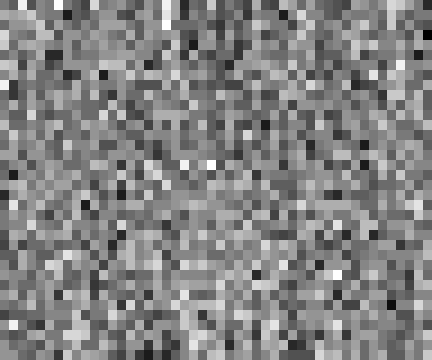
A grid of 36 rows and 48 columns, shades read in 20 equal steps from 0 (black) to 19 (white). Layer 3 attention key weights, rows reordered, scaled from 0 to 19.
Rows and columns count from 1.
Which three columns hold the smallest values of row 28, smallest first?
29, 46, 11
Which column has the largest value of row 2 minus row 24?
19
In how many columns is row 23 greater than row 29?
22
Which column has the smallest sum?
16
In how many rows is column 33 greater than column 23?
14
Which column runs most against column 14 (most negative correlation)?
24
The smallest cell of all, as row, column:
4, 48
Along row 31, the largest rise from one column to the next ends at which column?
15
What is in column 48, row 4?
0
